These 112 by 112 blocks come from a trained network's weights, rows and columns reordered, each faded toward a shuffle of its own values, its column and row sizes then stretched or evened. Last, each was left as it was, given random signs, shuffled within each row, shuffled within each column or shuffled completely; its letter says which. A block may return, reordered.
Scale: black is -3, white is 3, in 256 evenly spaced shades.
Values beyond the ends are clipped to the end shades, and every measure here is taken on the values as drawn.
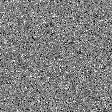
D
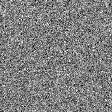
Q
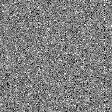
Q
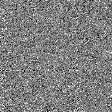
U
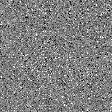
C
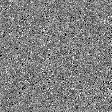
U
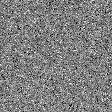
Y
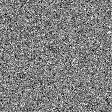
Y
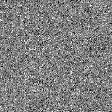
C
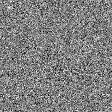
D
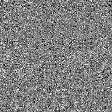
C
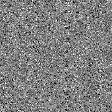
C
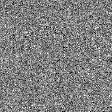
U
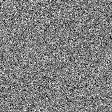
D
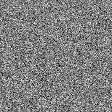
D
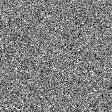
D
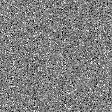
Q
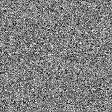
D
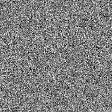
C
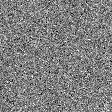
Y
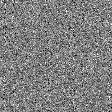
Q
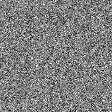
U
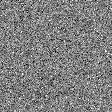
Y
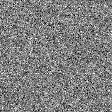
D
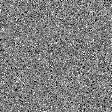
U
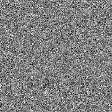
C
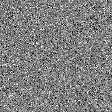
D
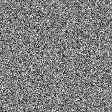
Q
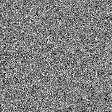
U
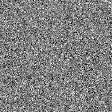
U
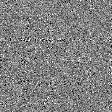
U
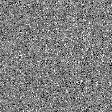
U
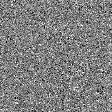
Q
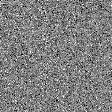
Q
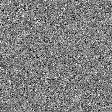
D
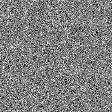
Q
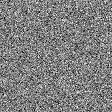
Y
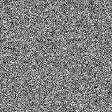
C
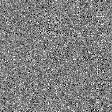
U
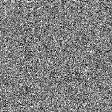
C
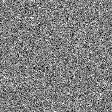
Q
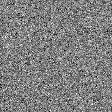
D
